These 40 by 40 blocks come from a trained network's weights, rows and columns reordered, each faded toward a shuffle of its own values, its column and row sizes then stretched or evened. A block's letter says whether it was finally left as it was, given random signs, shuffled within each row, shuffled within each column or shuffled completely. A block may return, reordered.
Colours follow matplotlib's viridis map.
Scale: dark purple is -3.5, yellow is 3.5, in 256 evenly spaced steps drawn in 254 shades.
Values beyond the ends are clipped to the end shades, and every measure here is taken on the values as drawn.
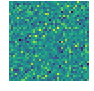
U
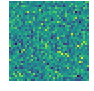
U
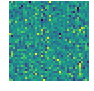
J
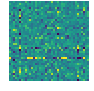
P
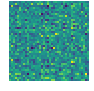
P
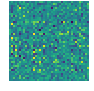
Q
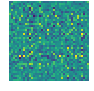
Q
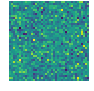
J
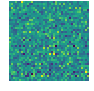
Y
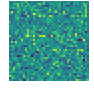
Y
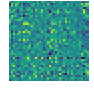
P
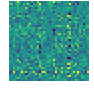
P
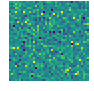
U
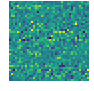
Y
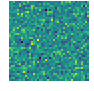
U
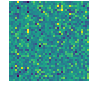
J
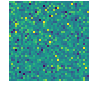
U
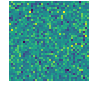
U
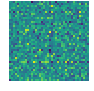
Y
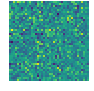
Q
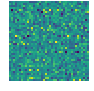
Y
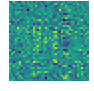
P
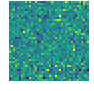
Y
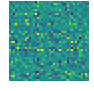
P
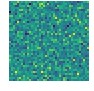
U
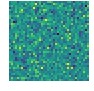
U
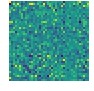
Q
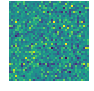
Y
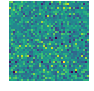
Y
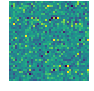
Y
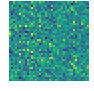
J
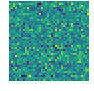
Y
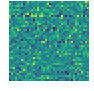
Y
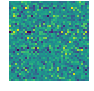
Y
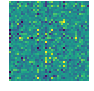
Q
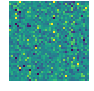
J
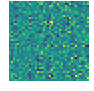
P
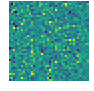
J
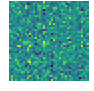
J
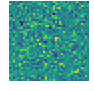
J
